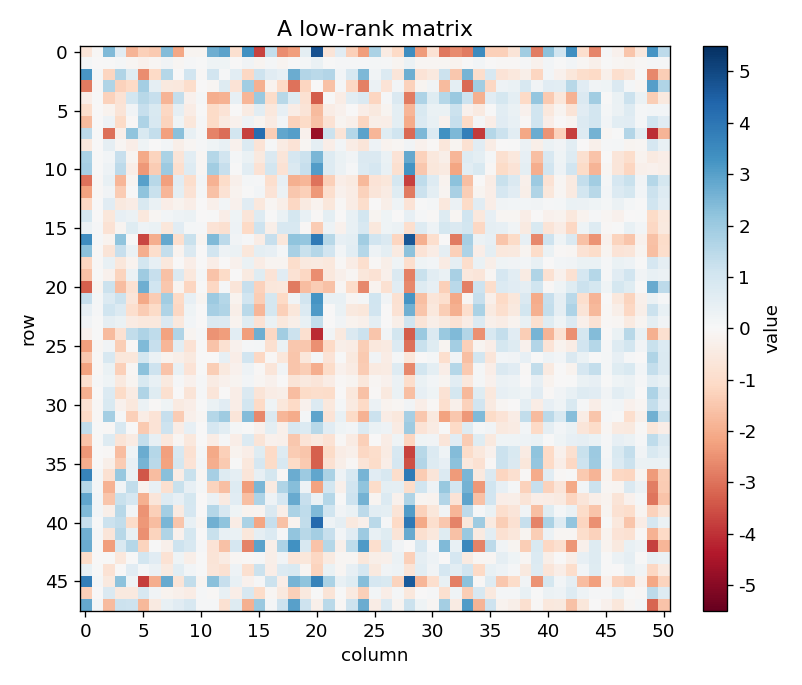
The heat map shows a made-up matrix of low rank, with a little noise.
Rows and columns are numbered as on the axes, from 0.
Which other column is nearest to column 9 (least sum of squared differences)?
26
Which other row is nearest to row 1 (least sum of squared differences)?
8
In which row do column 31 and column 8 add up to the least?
0
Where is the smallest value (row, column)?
7, 20
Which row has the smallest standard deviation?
1
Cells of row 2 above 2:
5
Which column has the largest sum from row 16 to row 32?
49
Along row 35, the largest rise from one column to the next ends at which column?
29
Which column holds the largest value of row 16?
28
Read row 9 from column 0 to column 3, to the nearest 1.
2 0 0 1
